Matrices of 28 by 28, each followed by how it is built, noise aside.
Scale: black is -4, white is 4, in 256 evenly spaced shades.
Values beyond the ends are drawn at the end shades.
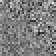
upper triangular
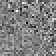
upper triangular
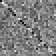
diagonal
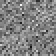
Hankel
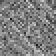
Toeplitz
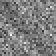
Toeplitz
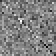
diagonal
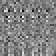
low rank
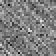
Toeplitz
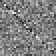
diagonal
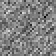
Hankel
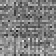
blocks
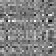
low rank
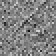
Hankel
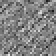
Hankel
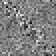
banded
